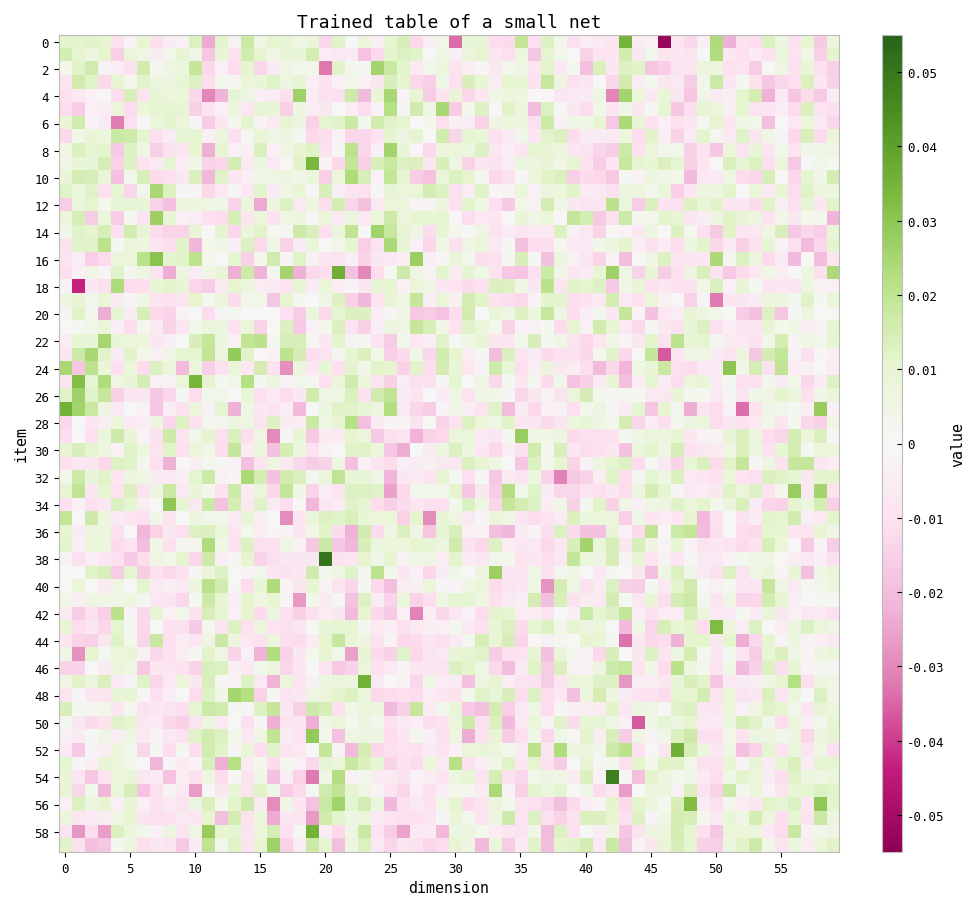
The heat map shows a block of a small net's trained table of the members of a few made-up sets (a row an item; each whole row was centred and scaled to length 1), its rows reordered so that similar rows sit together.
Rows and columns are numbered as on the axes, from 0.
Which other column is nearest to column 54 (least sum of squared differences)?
12
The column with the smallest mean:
28
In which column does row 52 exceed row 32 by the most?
38
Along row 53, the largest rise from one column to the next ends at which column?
13
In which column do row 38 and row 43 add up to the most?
20
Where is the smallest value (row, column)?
0, 46
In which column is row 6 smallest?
4
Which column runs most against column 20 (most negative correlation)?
6
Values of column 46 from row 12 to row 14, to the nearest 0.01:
-0.01 0.01 0
